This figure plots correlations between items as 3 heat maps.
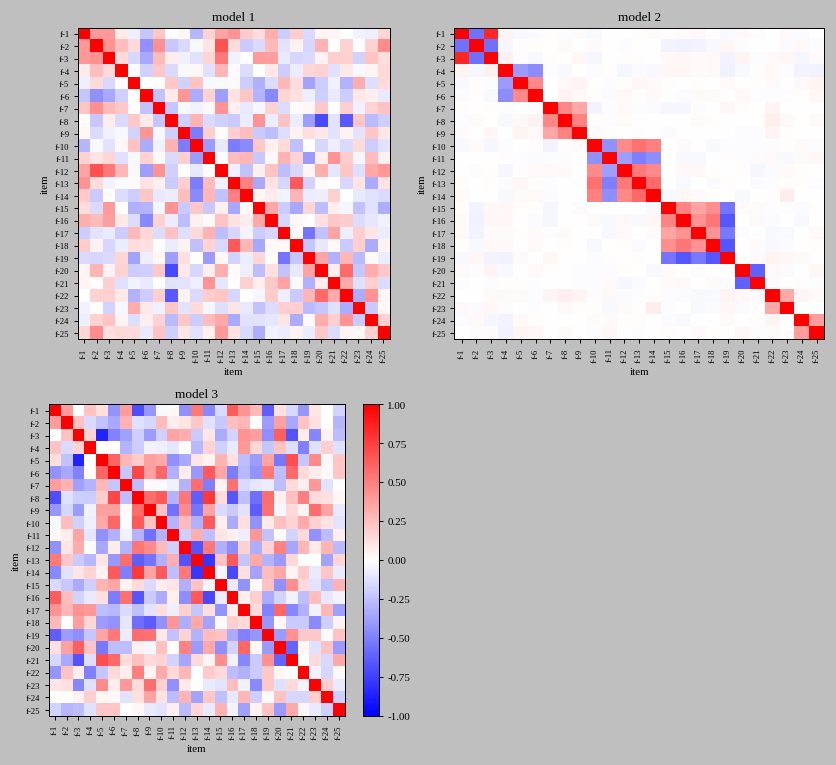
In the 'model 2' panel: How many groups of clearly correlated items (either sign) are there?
8
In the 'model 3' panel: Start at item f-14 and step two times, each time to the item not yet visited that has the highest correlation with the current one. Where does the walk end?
f-6
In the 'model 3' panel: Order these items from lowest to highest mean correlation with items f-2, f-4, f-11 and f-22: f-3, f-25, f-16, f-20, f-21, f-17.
f-21, f-25, f-16, f-17, f-20, f-3
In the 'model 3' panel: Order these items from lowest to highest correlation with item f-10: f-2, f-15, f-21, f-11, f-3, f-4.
f-11, f-3, f-4, f-15, f-21, f-2
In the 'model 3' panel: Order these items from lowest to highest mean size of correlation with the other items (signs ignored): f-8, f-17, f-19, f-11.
f-11, f-17, f-19, f-8
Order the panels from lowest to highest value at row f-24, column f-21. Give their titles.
model 3, model 2, model 1
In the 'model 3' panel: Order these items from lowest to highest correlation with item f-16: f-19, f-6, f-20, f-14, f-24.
f-14, f-6, f-19, f-20, f-24
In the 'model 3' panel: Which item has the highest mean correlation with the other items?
f-10
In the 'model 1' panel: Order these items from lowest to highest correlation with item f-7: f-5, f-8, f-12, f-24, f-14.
f-8, f-14, f-5, f-24, f-12
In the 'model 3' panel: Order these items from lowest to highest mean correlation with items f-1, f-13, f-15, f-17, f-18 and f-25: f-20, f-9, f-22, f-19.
f-9, f-19, f-22, f-20
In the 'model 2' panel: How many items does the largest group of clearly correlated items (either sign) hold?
5
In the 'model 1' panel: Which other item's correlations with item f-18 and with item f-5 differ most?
f-13
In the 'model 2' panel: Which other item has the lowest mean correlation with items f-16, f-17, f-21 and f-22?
f-19
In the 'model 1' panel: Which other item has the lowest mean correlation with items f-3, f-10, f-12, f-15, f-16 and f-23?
f-6
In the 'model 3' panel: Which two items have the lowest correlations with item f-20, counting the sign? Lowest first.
f-21, f-5
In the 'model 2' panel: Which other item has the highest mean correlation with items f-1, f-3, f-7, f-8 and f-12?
f-9
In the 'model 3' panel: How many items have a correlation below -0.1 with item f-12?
10
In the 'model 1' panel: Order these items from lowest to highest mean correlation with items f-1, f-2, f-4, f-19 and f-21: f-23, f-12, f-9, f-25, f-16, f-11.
f-23, f-9, f-11, f-25, f-16, f-12
